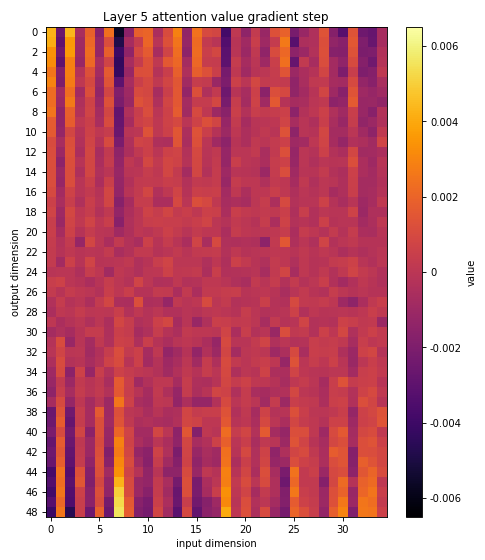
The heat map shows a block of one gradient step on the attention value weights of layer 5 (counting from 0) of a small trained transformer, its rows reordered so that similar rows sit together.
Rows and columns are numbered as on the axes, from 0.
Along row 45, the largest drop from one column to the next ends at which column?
2
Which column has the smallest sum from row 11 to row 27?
7
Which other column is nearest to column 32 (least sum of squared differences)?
33
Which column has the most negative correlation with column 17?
27
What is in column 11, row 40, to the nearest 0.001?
0.001
